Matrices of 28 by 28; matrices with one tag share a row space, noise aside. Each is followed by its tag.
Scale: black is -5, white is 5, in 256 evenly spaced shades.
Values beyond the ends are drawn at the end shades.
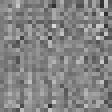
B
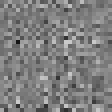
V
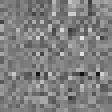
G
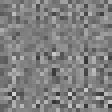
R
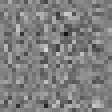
V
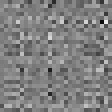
B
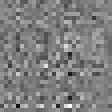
V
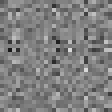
R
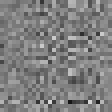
G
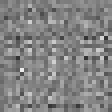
B
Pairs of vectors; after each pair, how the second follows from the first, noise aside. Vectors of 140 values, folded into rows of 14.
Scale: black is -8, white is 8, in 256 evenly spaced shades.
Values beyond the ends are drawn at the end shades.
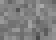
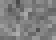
reversed.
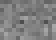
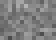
wrapped around.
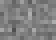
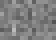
negated.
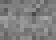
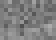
wrapped around.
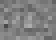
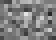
reversed, scaled up.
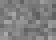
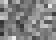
reversed, scaled up.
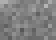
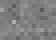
wrapped around, partly zeroed.
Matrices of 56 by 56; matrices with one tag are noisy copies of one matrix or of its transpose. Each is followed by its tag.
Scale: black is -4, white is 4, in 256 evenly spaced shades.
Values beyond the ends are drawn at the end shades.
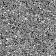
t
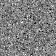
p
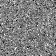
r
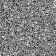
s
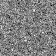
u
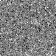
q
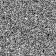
t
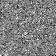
s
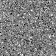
p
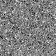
t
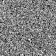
p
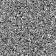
p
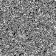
q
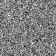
u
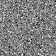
p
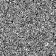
r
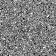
r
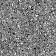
t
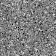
p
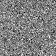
p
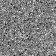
q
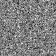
t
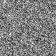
u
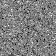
u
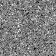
t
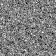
u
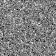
u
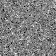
s
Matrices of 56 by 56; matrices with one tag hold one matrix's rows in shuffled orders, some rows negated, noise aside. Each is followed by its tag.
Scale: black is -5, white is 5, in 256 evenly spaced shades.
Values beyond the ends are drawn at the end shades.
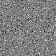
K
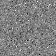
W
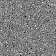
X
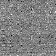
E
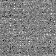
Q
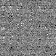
E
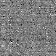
E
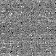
E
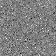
X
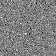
X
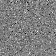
W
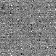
E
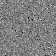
K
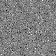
X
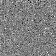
K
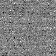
Q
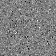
W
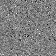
W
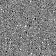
X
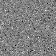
K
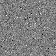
X
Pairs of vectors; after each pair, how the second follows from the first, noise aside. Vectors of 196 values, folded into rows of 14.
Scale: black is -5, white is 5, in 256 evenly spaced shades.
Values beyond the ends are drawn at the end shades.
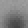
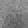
shrunk.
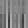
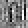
wrapped around, scaled up.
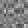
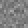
shrunk.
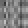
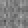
negated, shrunk.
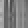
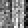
reversed, negated, scaled up.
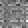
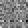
sign-scrambled.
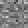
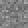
shrunk.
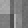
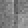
reversed, shrunk.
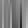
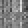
wrapped around, negated.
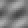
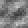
copied.
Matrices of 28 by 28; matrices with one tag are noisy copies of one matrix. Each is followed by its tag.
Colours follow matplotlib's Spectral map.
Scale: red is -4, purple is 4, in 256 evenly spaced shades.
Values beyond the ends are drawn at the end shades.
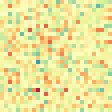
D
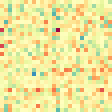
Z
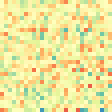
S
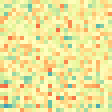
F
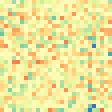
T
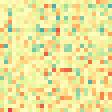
Z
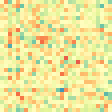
D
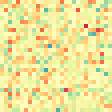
D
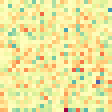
S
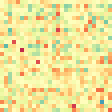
Z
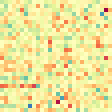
F
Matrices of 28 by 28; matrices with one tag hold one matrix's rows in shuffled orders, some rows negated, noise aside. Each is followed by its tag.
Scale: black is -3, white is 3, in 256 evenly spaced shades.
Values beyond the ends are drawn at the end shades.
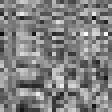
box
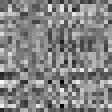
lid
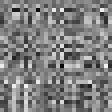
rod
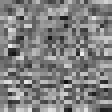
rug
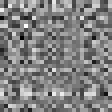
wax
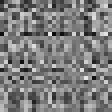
wax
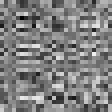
box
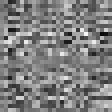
rug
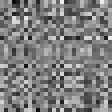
rod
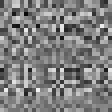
rod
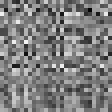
rod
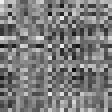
lid
